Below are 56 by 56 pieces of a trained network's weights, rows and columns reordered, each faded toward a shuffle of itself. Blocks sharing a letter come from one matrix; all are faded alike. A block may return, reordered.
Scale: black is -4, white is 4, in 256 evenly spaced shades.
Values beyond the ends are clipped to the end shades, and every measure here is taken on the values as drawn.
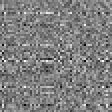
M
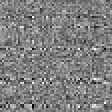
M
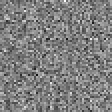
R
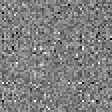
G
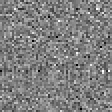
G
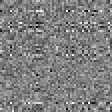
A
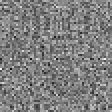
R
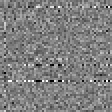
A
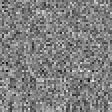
R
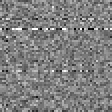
M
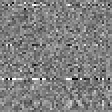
M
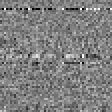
A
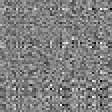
M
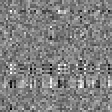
A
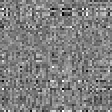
M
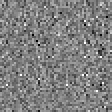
G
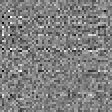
M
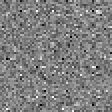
G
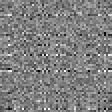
A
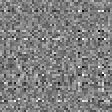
M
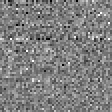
G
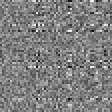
M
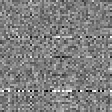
M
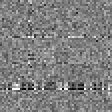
A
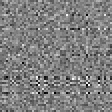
M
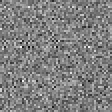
R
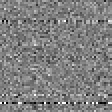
A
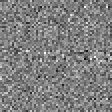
R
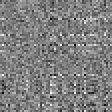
M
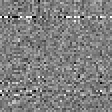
M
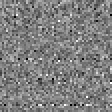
G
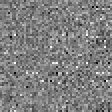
G
